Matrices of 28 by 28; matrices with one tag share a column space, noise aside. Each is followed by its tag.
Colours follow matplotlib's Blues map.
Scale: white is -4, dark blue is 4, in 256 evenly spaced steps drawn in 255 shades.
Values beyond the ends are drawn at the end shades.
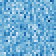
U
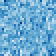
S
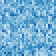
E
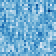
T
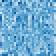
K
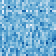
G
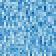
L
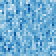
T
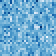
U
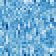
S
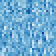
G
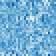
K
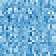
U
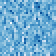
L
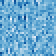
K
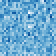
U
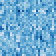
G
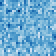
G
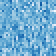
G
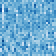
T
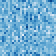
U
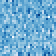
E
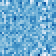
K
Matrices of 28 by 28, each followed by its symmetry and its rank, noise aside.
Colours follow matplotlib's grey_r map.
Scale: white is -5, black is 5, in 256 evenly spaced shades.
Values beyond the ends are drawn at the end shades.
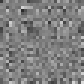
no symmetry, rank four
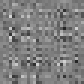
no symmetry, rank three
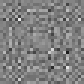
symmetric, rank three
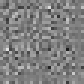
symmetric, rank four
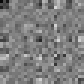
symmetric, rank three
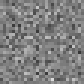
antisymmetric, rank six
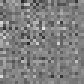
antisymmetric, rank four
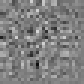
no symmetry, rank four
